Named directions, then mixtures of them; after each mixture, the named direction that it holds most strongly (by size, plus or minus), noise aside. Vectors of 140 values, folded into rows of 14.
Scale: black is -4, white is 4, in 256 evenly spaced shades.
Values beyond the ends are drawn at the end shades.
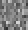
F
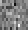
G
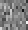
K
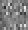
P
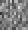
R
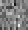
G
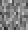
F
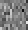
K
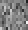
K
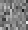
K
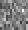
K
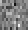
G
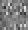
P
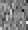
K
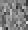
K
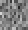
R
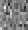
P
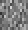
R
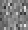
P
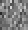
R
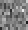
K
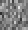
R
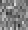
G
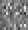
P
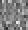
F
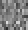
F
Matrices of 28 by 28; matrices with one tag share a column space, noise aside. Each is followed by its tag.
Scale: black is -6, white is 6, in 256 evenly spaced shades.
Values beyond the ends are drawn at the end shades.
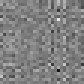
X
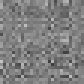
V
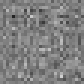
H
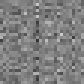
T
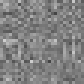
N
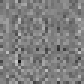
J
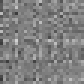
N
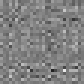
X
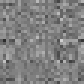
N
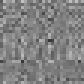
N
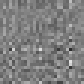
J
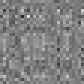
H
